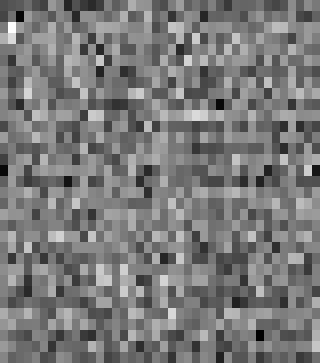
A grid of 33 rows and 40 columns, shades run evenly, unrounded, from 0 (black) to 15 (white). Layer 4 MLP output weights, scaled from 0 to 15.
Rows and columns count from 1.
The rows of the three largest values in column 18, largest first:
9, 27, 29
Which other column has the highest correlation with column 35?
38
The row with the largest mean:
11
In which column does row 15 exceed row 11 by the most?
17
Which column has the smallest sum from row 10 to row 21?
28
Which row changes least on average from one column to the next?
21
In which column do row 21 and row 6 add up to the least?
2
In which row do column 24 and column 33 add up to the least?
31
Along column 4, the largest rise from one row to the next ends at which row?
18
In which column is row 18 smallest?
19
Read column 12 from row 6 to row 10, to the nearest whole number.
7 8 8 6 5
